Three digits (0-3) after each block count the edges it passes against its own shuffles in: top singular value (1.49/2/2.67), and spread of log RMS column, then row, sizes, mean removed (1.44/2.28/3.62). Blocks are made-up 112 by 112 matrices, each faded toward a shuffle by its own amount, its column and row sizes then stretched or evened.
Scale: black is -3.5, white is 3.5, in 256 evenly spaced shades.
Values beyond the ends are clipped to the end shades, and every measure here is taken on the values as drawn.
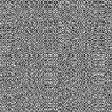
3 1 2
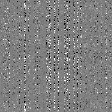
1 3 1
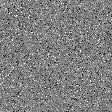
0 0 0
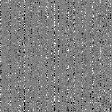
1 3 1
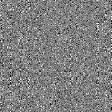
2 2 0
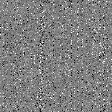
1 2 0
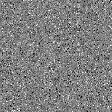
1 1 0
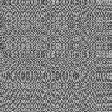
3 1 0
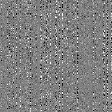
2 3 1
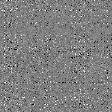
0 2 2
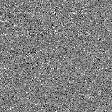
1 0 1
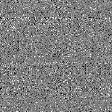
1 1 2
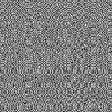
3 0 1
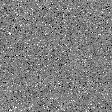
0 0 1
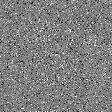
1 0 1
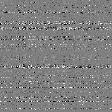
2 1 3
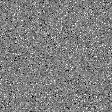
0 0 1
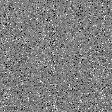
0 1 0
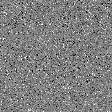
0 0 1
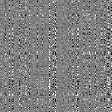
3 3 2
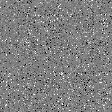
1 1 1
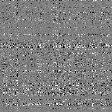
1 2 3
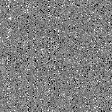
0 2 1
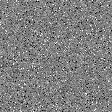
0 0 0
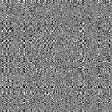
3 2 2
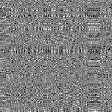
3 0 2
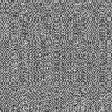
3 0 0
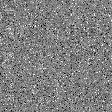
1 0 0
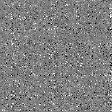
0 2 2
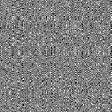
3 2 0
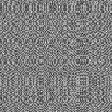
3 0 1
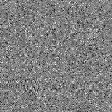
2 0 0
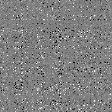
0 2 2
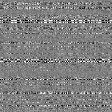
3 0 3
